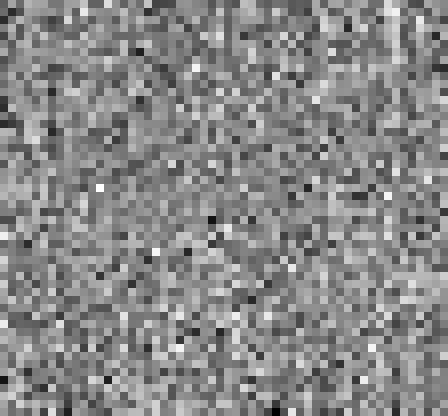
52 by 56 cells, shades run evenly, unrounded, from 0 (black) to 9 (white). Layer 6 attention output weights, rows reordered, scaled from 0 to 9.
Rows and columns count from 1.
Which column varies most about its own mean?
1
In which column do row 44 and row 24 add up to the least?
11
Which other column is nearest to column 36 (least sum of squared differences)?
26
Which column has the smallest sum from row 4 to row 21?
7
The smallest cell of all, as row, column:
52, 35
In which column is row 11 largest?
41
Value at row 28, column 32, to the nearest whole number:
2
